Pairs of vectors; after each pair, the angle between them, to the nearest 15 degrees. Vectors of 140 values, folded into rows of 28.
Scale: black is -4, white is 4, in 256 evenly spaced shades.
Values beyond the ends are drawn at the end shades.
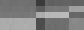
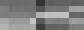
15 degrees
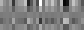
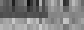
60 degrees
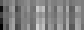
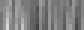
105 degrees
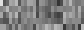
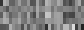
135 degrees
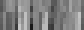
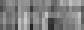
30 degrees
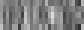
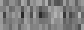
45 degrees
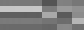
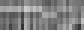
45 degrees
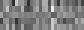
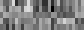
150 degrees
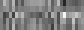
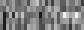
45 degrees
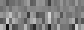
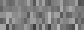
30 degrees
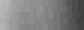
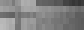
45 degrees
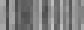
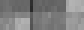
90 degrees
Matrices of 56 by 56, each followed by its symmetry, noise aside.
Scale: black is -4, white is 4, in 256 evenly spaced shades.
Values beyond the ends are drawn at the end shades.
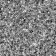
symmetric.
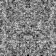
mirrored left to right.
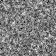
symmetric.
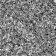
symmetric across the other diagonal.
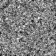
symmetric.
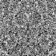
mirrored left to right.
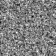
antisymmetric.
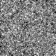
symmetric.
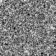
symmetric.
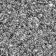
symmetric across the other diagonal.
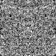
mirrored left to right.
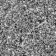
symmetric.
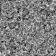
symmetric.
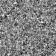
symmetric.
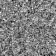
antisymmetric.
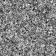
symmetric across the other diagonal.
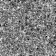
symmetric across the other diagonal.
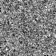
symmetric across the other diagonal.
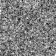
no symmetry.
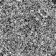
symmetric across the other diagonal.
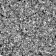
symmetric across the other diagonal.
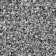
symmetric.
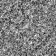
symmetric.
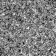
symmetric.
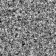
no symmetry.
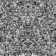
mirrored left to right.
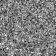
symmetric across the other diagonal.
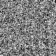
antisymmetric.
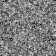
no symmetry.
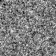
symmetric.
